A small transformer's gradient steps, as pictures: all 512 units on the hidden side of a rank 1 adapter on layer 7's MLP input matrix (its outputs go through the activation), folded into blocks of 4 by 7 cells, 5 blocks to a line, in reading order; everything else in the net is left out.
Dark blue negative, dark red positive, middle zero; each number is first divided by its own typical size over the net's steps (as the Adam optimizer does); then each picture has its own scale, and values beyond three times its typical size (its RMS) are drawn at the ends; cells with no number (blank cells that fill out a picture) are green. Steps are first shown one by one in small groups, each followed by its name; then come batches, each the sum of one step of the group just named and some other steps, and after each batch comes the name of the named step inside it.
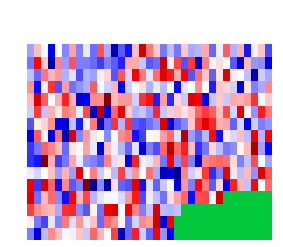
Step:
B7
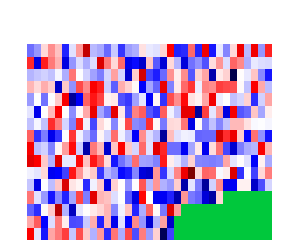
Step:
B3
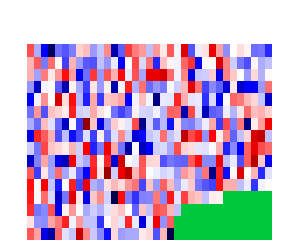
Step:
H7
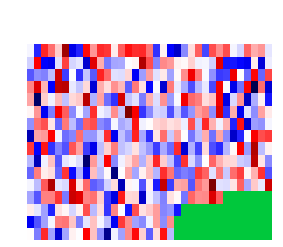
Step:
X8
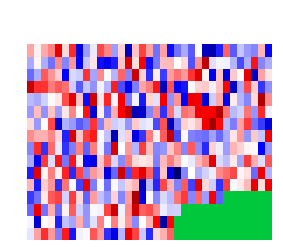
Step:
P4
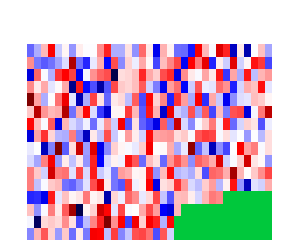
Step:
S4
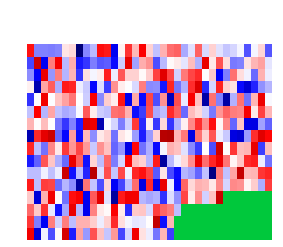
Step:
H7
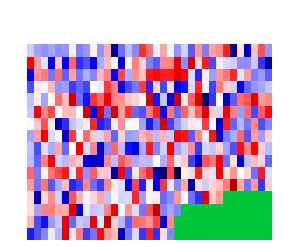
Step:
B7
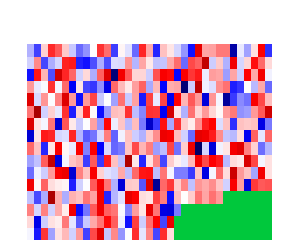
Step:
S4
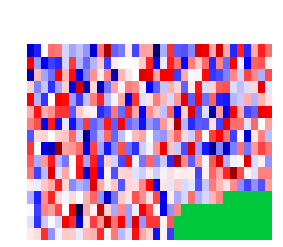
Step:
S4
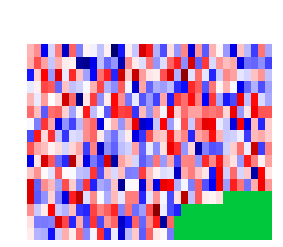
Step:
B7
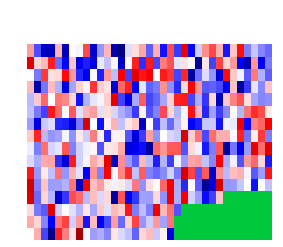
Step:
H7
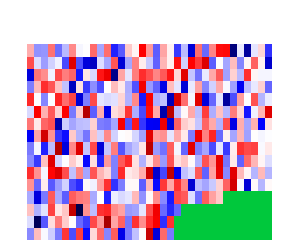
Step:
S4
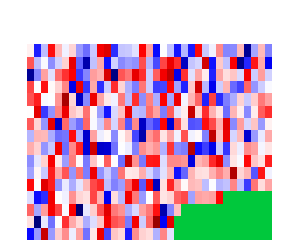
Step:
S4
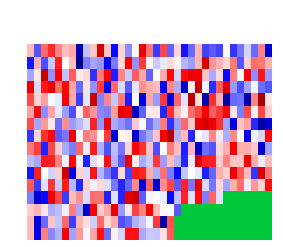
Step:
P4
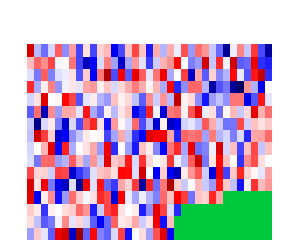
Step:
H7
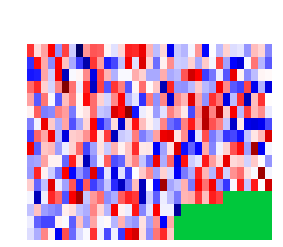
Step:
X8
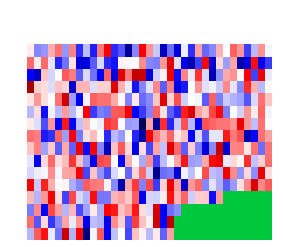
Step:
P4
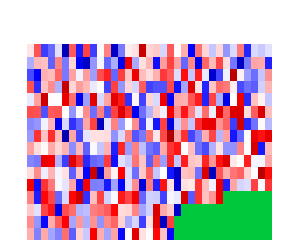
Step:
B7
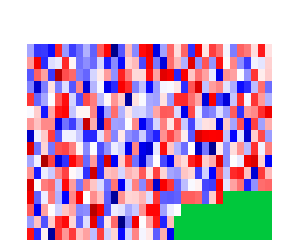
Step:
H7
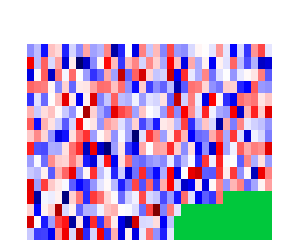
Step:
B3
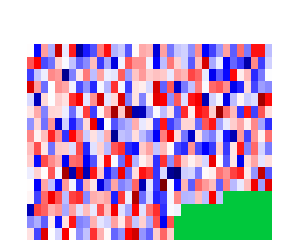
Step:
P4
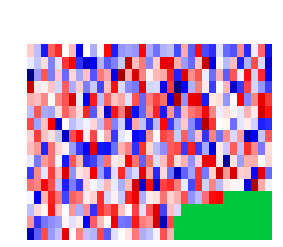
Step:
P4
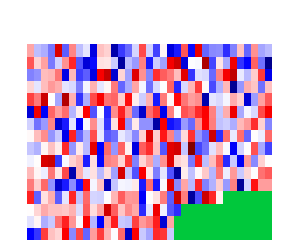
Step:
B7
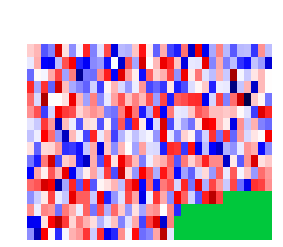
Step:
X8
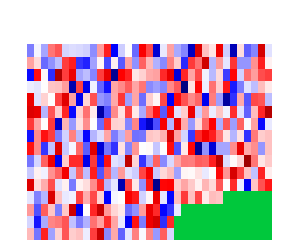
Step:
S4
